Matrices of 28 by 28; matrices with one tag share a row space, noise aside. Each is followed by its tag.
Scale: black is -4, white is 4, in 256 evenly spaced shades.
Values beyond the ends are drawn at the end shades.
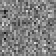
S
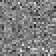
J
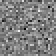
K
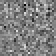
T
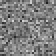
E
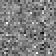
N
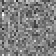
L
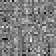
S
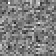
E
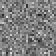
K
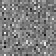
S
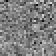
N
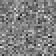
K
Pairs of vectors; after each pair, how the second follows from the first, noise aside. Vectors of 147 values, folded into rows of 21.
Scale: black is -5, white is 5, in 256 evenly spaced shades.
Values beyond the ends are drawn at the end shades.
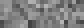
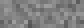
shrunk.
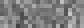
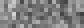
reversed.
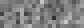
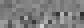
reversed, partly zeroed.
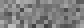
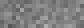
negated, shrunk.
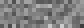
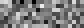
reversed, negated, scaled up.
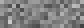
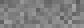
reversed, shrunk.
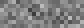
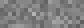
negated, shrunk.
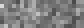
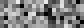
reversed, negated, scaled up.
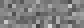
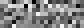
reversed, negated, scaled up.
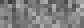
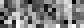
reversed, negated, scaled up.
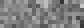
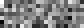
reversed, negated, scaled up.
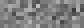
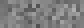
negated, shrunk.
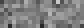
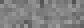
reversed, shrunk.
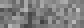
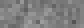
negated, shrunk.
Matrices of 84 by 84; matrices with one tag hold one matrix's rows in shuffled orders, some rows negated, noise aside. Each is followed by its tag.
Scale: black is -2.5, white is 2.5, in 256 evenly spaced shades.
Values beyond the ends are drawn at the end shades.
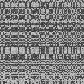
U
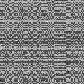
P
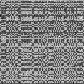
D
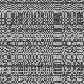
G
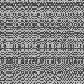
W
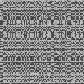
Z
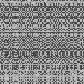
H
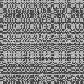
Z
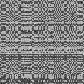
D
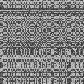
Z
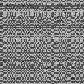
Z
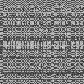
Z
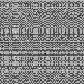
H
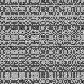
U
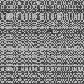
W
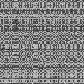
H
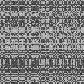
U
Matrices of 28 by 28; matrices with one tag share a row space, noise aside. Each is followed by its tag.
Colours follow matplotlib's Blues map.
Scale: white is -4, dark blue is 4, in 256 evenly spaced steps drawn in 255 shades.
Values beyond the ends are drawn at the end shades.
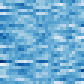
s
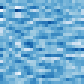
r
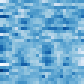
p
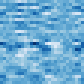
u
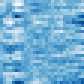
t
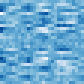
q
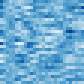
r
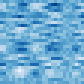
u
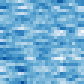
s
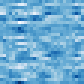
u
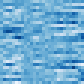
t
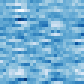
u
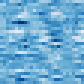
u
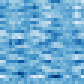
u
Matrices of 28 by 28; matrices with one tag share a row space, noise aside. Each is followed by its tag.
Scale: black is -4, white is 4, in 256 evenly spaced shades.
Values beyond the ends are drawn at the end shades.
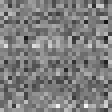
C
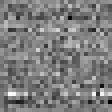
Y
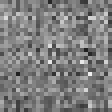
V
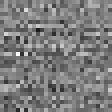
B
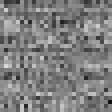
B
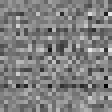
V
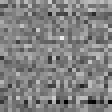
V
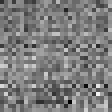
C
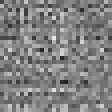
B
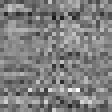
Y
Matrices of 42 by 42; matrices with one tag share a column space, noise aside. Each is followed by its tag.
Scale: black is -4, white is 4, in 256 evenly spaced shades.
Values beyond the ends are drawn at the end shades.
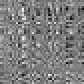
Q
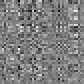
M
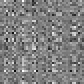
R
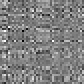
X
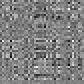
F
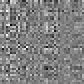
M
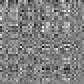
M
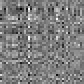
Q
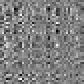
Q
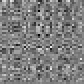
M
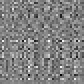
F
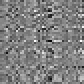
X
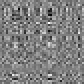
Q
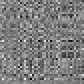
F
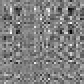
Q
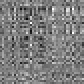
Q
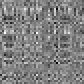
Q
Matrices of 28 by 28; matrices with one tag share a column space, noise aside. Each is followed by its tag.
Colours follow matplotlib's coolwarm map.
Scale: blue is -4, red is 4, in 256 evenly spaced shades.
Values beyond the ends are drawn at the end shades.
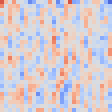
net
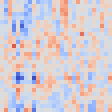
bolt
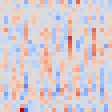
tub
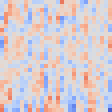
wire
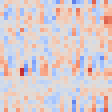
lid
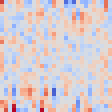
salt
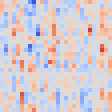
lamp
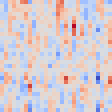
bolt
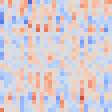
wire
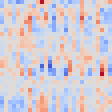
lid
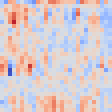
lid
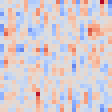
lamp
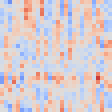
bolt
